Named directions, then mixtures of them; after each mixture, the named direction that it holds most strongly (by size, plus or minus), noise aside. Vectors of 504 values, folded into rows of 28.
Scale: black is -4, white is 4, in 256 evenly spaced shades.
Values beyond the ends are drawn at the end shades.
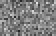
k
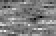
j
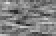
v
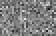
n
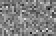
n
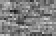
v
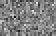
k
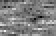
j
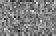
k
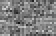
v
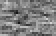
v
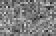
n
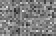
n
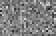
n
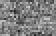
k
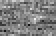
j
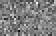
k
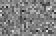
n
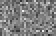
n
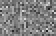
n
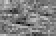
v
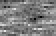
j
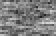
v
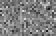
n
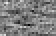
v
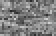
v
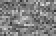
v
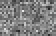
n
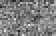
k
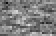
v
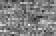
j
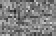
k
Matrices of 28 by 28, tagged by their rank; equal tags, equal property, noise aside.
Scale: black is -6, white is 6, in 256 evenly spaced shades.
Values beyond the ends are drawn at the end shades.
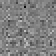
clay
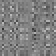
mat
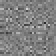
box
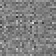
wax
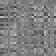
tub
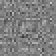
box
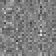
clay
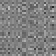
mat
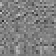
box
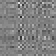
tub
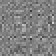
mat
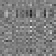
tub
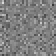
wax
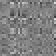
tub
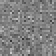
wax
